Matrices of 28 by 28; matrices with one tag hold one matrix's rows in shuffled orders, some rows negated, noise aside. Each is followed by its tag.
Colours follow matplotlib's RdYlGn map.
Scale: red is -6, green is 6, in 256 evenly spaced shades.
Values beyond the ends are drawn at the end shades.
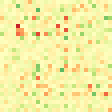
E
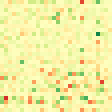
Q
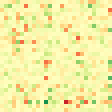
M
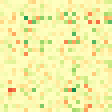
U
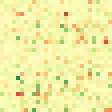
E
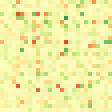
E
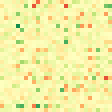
E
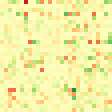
U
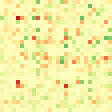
E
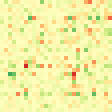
U
